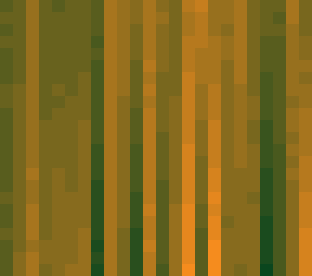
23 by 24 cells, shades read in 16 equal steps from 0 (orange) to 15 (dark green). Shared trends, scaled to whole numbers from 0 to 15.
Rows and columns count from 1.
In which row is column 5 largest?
1
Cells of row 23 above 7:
10
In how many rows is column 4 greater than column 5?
9
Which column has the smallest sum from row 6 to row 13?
15
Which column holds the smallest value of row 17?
17
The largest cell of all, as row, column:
23, 21
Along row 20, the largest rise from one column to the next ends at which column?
16
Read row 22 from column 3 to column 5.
5 7 7
